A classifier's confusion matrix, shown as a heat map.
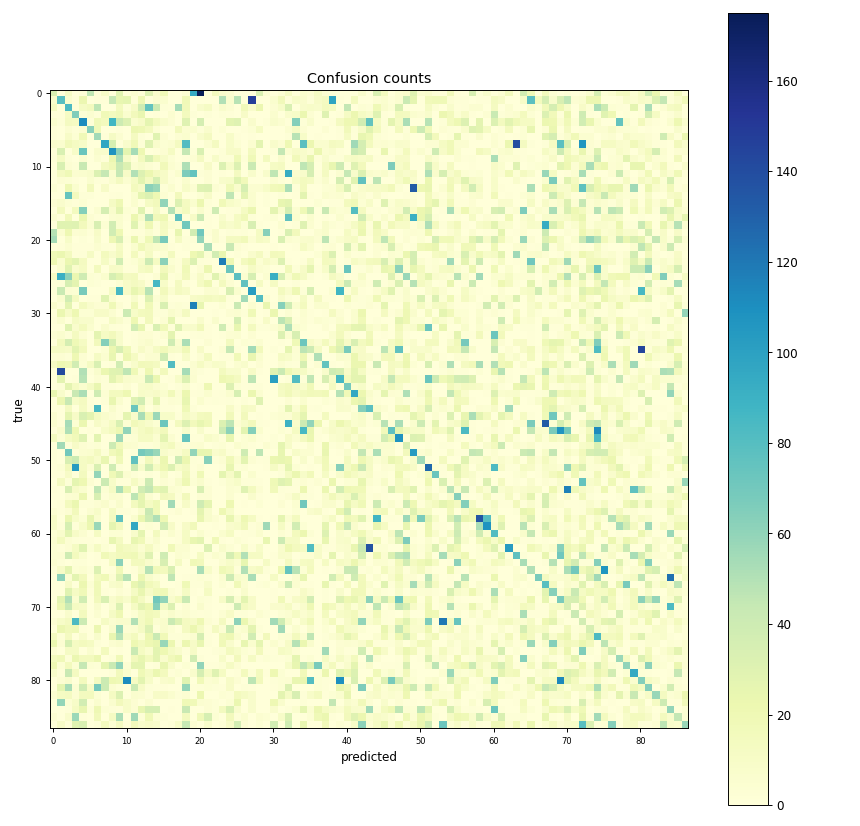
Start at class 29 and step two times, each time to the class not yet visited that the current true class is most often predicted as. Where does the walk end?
20
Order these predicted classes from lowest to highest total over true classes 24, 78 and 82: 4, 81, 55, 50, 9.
50, 55, 4, 9, 81
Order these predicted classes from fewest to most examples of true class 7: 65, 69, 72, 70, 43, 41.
65, 43, 70, 41, 69, 72
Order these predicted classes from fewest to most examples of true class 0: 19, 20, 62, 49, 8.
8, 62, 49, 19, 20
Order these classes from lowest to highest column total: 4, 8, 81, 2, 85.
85, 8, 81, 4, 2
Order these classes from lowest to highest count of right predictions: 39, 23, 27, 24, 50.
50, 24, 39, 27, 23
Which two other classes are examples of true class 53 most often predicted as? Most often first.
72, 86
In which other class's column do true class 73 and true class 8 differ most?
4
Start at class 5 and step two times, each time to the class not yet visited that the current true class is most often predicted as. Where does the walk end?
11
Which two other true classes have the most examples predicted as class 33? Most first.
39, 4
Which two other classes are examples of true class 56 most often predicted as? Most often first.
34, 16
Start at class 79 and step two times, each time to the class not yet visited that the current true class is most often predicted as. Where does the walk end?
70
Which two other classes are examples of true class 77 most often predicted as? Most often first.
64, 43
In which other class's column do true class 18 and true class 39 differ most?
30
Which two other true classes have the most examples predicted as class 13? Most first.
2, 49
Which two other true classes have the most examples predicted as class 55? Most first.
72, 64
